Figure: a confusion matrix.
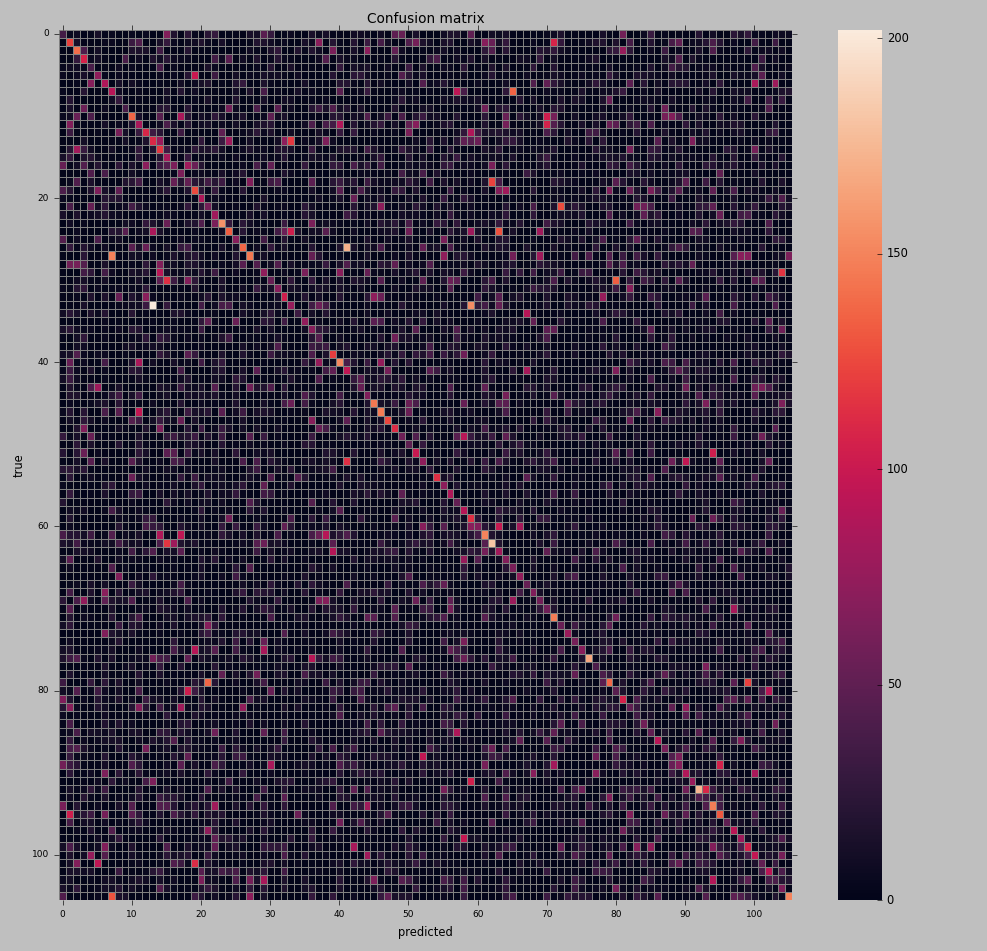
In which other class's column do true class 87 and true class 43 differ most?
5
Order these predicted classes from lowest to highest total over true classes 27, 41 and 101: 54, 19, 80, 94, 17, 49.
49, 94, 54, 17, 80, 19
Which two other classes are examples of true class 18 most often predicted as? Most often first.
62, 27
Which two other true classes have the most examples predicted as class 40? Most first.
11, 29
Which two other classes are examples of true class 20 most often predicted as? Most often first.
42, 104
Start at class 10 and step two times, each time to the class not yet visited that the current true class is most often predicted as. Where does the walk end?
97
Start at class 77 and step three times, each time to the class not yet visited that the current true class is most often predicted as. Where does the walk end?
21
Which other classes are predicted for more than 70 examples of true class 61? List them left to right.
14, 17, 38
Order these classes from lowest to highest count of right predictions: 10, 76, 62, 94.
10, 94, 76, 62
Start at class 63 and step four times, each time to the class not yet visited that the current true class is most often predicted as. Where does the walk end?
80
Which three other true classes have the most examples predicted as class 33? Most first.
13, 24, 45
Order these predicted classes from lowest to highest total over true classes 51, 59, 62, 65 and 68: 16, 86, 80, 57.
86, 57, 80, 16
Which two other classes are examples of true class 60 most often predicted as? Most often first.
63, 66
